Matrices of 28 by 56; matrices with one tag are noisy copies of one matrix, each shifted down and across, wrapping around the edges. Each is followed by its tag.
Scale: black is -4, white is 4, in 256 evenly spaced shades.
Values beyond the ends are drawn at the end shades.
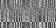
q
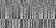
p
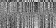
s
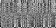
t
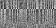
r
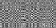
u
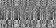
t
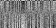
s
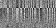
q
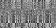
t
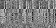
t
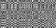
u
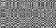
u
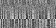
p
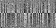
q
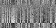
s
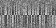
p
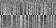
q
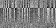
q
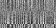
r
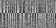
r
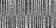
r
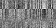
s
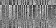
q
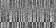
p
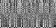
t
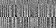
r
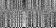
s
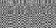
u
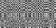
u
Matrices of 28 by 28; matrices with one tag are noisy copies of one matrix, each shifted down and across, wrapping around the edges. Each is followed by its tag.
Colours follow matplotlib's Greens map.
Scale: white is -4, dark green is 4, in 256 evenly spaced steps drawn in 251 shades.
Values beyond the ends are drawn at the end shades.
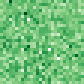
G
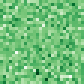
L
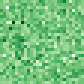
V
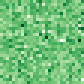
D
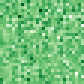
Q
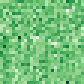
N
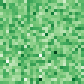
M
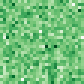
V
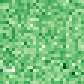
L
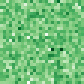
V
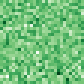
L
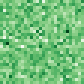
D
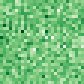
Q
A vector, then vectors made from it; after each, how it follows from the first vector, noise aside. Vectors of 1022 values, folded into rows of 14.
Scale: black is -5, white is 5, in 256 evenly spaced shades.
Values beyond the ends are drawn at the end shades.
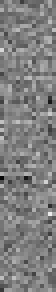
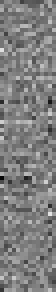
copied.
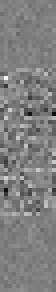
reversed, partly zeroed.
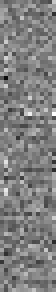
reversed, negated.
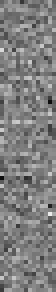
copied.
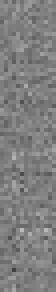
wrapped around, negated, shrunk.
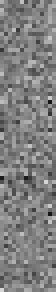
sign-scrambled.
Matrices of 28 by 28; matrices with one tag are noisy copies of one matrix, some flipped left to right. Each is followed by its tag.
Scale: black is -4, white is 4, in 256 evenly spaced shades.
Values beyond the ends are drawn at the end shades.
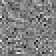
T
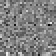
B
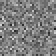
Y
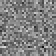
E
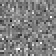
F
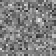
F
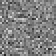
T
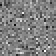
T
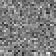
B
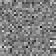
E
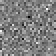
Y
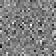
Y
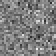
F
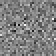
Y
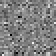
B
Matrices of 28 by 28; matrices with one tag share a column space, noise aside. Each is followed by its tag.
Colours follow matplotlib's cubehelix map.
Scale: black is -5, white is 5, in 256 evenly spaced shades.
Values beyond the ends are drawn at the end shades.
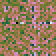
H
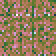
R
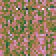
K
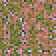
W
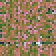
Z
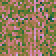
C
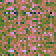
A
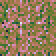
H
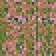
C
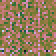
W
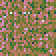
A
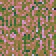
K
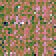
H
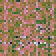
Z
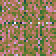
H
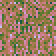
K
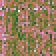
K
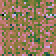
R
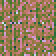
H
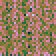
R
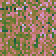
K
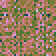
R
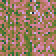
A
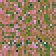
Z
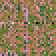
H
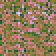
A
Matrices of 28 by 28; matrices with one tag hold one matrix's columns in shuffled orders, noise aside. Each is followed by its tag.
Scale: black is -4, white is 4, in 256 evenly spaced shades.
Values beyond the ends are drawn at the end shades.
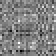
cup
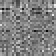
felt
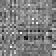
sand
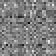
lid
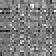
felt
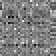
lid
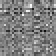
felt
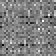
lid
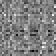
cup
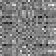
lid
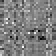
sand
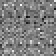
lid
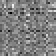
felt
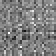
sand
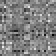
cup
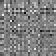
felt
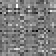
felt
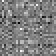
lid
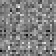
cup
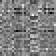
felt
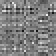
felt
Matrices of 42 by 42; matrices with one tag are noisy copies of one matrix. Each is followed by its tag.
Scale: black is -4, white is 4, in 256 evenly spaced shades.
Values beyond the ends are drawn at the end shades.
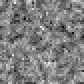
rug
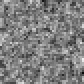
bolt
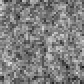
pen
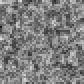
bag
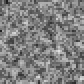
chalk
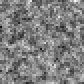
rug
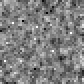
bolt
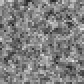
bag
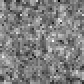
pen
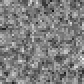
bolt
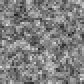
rug
